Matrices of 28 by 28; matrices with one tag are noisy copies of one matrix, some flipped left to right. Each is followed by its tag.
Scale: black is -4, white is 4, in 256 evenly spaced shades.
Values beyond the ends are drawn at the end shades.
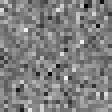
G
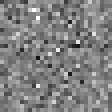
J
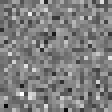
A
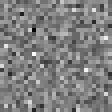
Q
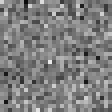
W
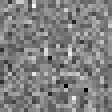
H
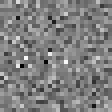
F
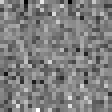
W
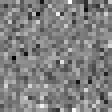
W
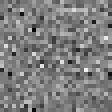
Q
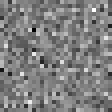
Q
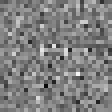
H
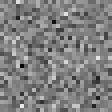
F
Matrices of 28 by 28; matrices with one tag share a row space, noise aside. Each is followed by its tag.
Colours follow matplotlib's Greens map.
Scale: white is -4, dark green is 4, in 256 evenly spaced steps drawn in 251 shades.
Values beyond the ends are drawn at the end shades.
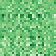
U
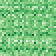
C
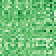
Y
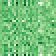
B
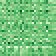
C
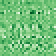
U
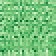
C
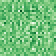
U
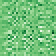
B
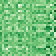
Y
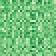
U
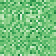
U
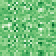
B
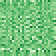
U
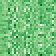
B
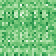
C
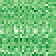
C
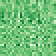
U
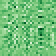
B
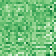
Y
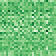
C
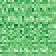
C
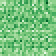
C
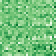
Y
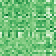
Y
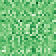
U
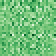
U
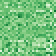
Y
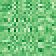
B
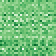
C
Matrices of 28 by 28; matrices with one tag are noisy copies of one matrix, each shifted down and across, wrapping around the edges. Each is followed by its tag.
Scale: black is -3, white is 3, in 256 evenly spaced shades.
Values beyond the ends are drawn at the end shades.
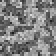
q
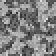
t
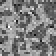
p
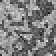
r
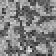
q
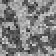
t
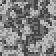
r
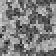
q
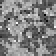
r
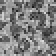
p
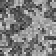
r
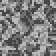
p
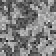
r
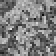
r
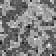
r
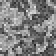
r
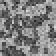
q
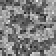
q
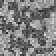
q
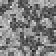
q
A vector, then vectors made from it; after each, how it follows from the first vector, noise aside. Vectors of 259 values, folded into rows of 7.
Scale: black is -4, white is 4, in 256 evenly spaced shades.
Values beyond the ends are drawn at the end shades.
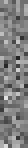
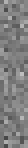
wrapped around, shrunk.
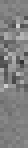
wrapped around, negated, partly zeroed.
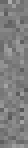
wrapped around, shrunk.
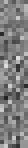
sign-scrambled.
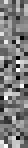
scaled up.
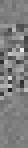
reversed, partly zeroed.
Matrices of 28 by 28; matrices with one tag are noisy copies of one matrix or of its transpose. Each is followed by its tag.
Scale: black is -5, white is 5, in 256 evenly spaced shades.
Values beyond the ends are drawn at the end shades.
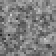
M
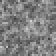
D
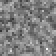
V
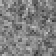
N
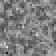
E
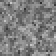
D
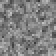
E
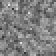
V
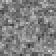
E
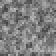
E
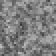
M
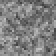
M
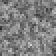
V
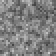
N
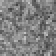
N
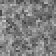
M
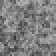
M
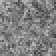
N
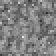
E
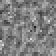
E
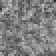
V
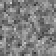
E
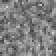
V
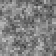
M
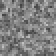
V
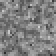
V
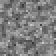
E
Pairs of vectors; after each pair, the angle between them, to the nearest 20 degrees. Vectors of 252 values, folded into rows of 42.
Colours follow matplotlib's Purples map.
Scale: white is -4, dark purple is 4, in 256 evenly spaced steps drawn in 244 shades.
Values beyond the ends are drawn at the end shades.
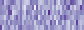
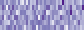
80 degrees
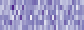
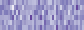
160 degrees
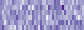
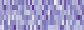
120 degrees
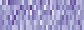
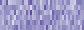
160 degrees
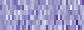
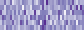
120 degrees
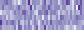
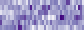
40 degrees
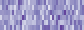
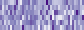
140 degrees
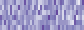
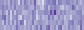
80 degrees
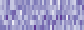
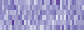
140 degrees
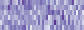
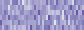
160 degrees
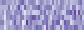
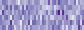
100 degrees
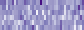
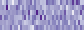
120 degrees
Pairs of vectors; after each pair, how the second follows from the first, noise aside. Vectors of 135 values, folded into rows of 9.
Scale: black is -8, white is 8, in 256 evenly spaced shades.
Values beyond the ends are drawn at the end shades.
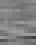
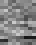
scaled up.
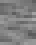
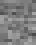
copied.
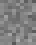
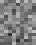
negated, scaled up.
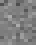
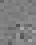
negated, partly zeroed.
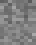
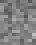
copied.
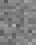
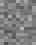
wrapped around, negated.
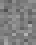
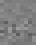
reversed, partly zeroed.
